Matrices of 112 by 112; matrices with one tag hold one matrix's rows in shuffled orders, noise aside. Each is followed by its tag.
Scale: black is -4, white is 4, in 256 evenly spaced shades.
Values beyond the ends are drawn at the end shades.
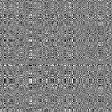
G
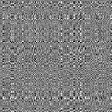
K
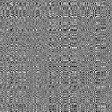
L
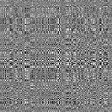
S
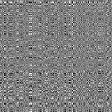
G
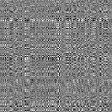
S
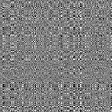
K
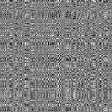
S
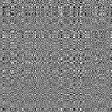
K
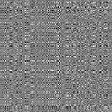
S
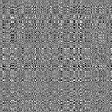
K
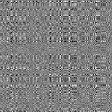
L
